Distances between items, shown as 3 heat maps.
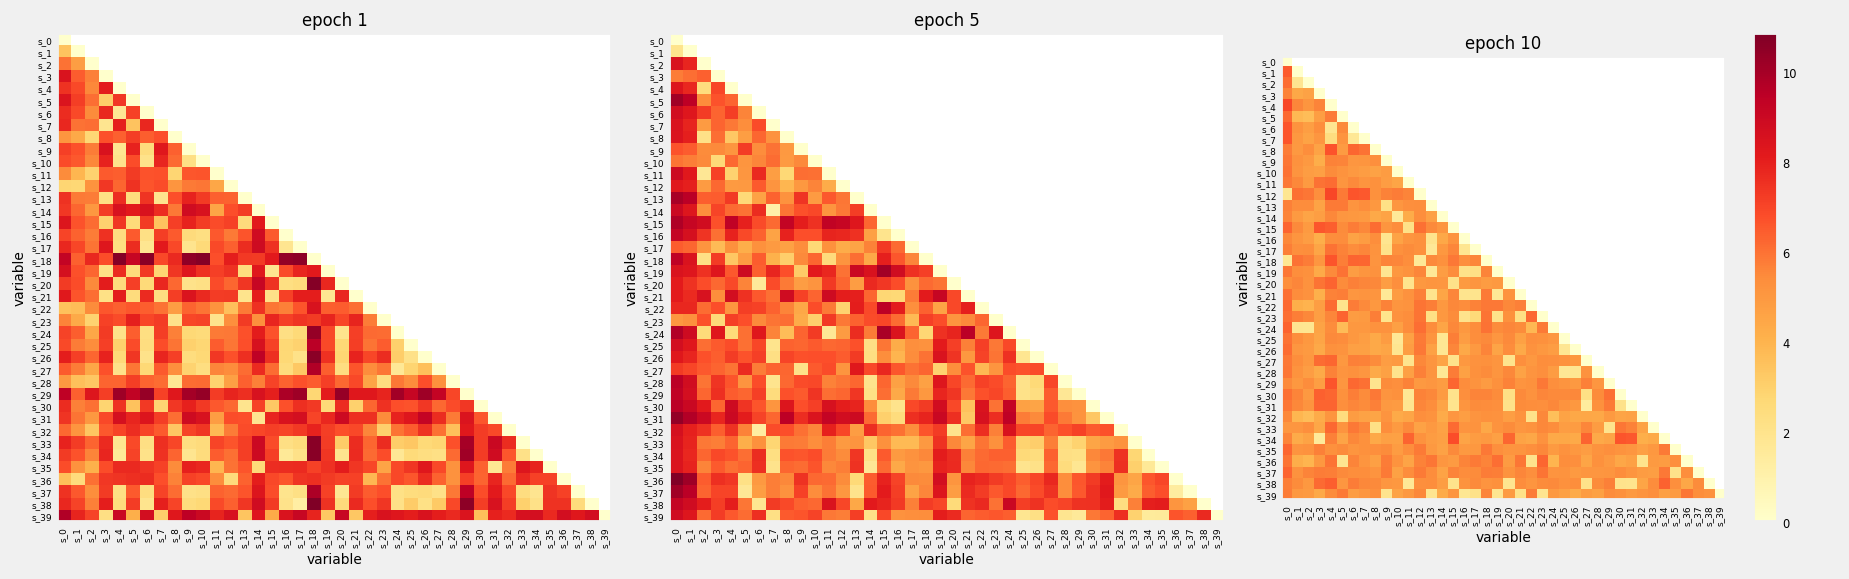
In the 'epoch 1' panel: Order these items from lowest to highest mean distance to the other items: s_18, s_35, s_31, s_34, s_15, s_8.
s_34, s_8, s_15, s_35, s_31, s_18
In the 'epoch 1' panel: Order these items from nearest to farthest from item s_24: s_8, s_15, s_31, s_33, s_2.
s_33, s_2, s_8, s_15, s_31
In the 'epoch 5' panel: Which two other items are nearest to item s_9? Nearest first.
s_27, s_19
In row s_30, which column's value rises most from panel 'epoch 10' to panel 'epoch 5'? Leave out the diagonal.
s_11
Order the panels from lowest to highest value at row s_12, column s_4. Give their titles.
epoch 5, epoch 1, epoch 10
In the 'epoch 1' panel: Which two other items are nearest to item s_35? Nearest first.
s_31, s_14
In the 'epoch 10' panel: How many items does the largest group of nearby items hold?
8
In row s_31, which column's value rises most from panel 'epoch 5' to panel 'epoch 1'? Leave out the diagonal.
s_16
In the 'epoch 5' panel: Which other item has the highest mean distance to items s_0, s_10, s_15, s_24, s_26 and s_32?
s_19
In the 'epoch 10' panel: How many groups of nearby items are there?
10
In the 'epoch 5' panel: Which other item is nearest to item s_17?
s_10
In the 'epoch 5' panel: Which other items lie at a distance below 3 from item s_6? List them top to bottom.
s_20, s_32, s_38
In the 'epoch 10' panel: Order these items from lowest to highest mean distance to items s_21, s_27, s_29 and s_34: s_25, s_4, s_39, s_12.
s_39, s_25, s_12, s_4
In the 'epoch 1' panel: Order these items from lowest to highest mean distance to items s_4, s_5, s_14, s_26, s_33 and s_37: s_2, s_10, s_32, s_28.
s_10, s_2, s_28, s_32
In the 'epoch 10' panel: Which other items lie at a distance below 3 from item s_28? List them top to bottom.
s_10, s_14, s_25, s_26
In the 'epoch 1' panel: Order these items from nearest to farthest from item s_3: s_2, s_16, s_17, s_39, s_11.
s_39, s_2, s_11, s_16, s_17
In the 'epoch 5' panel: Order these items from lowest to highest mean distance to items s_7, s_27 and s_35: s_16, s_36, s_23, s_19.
s_16, s_23, s_19, s_36
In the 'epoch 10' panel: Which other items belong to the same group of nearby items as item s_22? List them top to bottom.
s_5, s_32, s_36
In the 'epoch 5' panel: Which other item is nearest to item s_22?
s_12
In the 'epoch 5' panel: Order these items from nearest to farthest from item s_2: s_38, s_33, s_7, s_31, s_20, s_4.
s_4, s_7, s_33, s_20, s_38, s_31
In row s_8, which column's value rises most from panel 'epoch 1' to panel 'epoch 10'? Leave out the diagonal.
s_23
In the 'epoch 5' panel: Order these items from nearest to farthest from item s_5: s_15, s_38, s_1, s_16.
s_38, s_16, s_15, s_1
